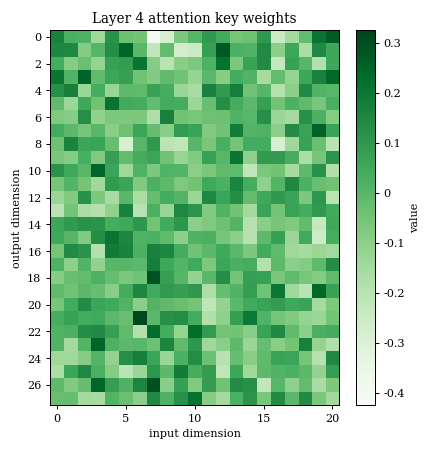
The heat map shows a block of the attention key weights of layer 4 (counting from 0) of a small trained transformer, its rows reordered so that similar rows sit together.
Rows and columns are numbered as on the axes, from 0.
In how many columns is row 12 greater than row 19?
7
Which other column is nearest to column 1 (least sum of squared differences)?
0
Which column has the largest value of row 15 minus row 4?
4
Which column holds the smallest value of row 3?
15
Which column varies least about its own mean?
13
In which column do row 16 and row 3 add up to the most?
2
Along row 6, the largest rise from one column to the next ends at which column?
8
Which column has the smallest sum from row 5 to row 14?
14
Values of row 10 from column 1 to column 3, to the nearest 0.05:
0.05 0 0.25
